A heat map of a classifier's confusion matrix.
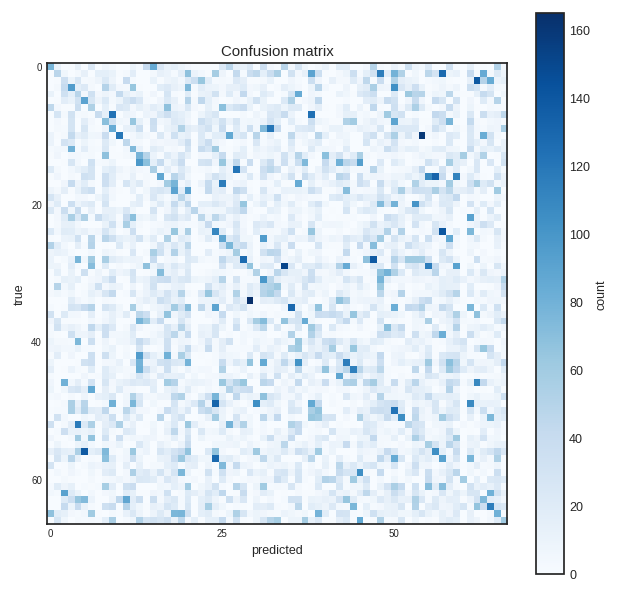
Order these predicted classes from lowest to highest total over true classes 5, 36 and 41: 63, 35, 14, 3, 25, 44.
3, 14, 25, 63, 35, 44
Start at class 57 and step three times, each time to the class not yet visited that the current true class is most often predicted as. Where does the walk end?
55
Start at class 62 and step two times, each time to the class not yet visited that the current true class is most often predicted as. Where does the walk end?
64
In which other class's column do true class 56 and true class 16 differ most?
5
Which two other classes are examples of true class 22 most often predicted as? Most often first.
61, 12
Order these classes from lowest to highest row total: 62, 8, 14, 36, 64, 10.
62, 36, 8, 64, 10, 14
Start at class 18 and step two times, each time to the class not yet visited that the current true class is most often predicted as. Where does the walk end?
53
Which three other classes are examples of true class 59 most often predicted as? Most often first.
45, 19, 12
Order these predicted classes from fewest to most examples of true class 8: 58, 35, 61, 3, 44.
35, 3, 61, 44, 58
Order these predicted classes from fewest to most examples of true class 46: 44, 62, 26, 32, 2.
26, 32, 44, 2, 62
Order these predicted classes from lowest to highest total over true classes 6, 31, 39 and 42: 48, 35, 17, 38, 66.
66, 35, 38, 48, 17
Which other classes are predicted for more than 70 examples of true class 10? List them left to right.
26, 54, 63
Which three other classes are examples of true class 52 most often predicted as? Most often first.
4, 26, 20
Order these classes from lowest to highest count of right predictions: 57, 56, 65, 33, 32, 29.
33, 32, 29, 65, 57, 56
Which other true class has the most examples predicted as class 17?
42
